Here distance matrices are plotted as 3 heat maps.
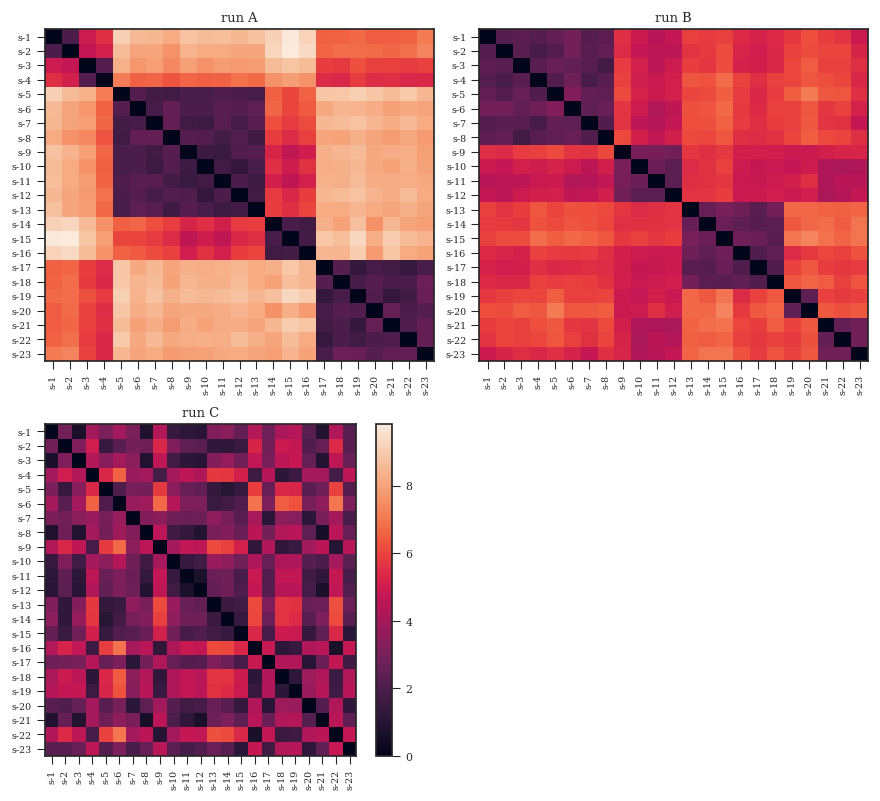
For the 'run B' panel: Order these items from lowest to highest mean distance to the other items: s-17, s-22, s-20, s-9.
s-17, s-9, s-22, s-20
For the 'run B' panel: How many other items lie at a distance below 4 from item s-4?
7
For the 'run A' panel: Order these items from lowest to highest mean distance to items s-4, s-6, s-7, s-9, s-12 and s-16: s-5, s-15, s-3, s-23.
s-5, s-15, s-3, s-23
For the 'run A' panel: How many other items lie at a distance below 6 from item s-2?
3
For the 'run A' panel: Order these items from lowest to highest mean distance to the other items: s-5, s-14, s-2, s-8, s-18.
s-8, s-5, s-18, s-14, s-2
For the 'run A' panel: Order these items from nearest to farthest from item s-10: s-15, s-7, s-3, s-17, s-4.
s-7, s-15, s-4, s-3, s-17
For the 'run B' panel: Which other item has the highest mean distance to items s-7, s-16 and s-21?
s-20
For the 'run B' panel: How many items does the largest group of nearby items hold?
8
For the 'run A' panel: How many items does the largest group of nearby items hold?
9
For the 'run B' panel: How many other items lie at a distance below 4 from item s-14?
5
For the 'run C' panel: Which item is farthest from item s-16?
s-6
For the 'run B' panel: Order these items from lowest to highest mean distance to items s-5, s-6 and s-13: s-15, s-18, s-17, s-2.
s-2, s-17, s-18, s-15
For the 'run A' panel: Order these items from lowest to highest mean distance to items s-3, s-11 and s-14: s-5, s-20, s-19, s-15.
s-15, s-5, s-20, s-19
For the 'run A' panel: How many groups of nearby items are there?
5
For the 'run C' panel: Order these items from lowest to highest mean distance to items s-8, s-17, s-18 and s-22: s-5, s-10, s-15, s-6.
s-10, s-15, s-5, s-6
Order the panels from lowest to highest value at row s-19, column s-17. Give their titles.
run A, run C, run B
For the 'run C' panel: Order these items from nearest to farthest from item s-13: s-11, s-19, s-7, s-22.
s-11, s-7, s-19, s-22
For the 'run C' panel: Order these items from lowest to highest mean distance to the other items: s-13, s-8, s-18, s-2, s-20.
s-20, s-8, s-2, s-13, s-18
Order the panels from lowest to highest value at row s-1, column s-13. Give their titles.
run C, run B, run A
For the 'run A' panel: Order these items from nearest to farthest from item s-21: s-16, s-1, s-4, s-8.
s-4, s-1, s-8, s-16
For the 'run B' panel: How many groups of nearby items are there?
5
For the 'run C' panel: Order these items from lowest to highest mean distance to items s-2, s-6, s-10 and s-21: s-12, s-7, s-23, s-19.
s-12, s-23, s-7, s-19
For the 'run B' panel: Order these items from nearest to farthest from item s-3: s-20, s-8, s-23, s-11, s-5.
s-8, s-5, s-11, s-23, s-20
